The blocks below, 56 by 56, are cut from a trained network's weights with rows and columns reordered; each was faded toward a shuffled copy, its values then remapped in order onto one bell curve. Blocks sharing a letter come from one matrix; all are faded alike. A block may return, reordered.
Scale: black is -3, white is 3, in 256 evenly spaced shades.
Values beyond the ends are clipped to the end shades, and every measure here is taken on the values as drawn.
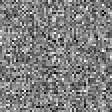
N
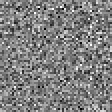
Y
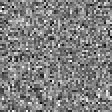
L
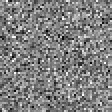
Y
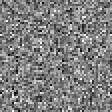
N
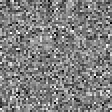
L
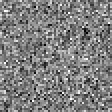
Y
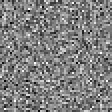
L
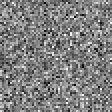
Y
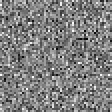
Y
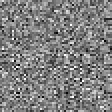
N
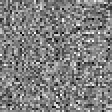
N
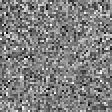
Y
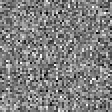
N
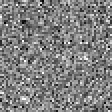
Y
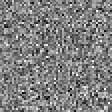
N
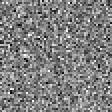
Y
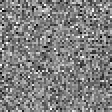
Y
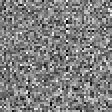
N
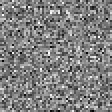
N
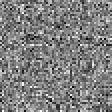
N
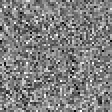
Y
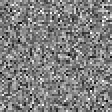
Y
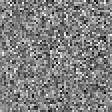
Y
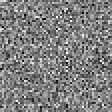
N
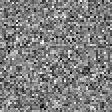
Y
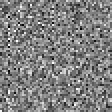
N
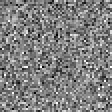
Y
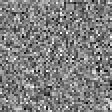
Y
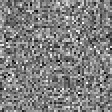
L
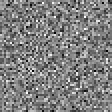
L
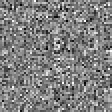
L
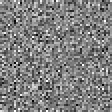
L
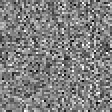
L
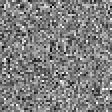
Y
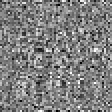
N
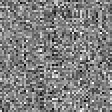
L
